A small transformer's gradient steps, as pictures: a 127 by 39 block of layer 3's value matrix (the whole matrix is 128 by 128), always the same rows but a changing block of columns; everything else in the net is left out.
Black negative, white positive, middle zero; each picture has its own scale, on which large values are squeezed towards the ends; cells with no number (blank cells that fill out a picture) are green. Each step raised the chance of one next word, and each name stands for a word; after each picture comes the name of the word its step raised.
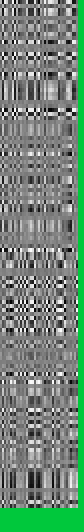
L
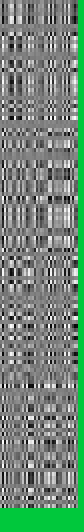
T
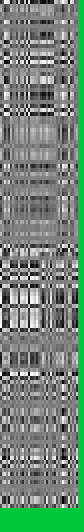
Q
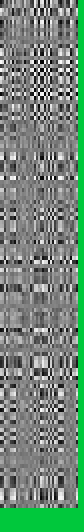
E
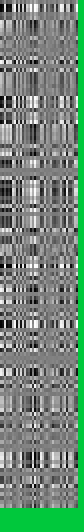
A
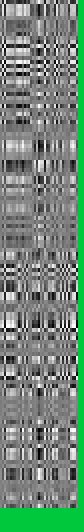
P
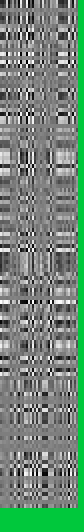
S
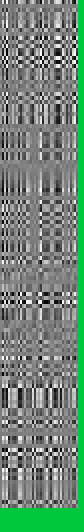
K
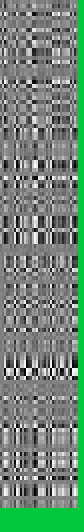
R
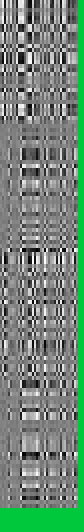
S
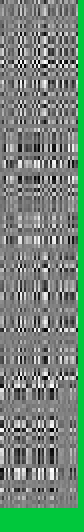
P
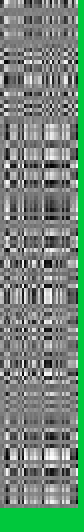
Q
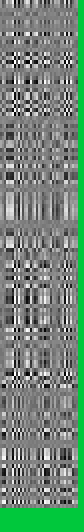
Q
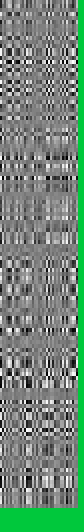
E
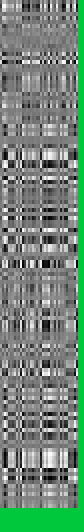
A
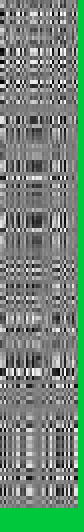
R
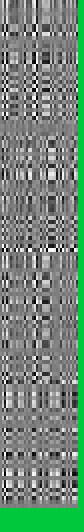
S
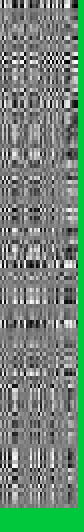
A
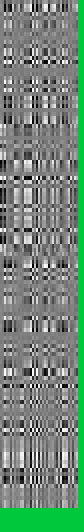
A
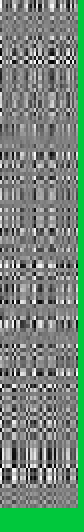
A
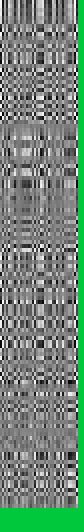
S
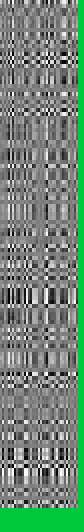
Q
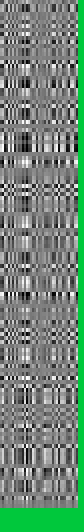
P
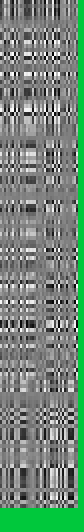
L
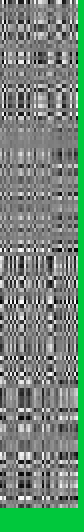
S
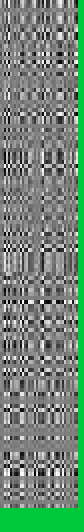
S
